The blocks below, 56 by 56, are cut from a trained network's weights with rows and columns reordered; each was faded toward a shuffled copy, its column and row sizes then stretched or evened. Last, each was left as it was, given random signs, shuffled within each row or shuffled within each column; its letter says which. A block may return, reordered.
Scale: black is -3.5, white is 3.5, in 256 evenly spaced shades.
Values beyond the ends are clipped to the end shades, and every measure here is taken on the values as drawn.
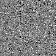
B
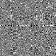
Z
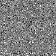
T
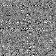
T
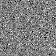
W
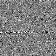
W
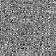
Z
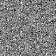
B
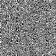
B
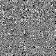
T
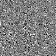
Z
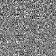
Z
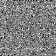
W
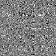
Z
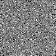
T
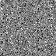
B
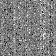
B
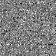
W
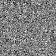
W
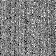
B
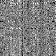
Z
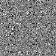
T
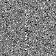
B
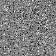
B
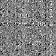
Z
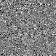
W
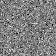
W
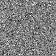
W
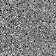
T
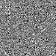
T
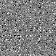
T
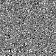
W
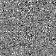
T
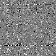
T
